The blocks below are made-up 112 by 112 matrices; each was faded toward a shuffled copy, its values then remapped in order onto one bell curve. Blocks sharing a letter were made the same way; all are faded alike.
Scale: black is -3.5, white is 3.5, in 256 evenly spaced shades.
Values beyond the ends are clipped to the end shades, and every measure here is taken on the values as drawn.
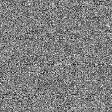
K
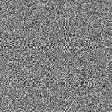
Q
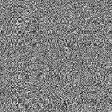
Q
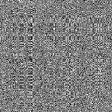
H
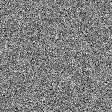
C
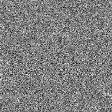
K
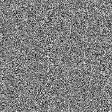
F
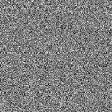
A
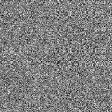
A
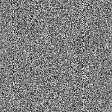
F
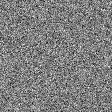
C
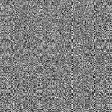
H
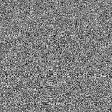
K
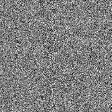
F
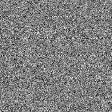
K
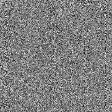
F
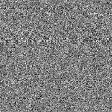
K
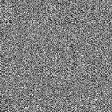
A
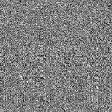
A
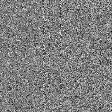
F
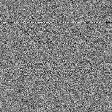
K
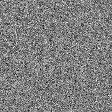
C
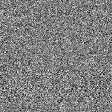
K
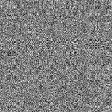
Q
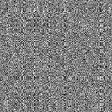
H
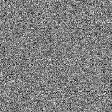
K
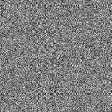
Q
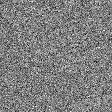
C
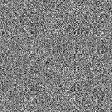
A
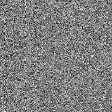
F
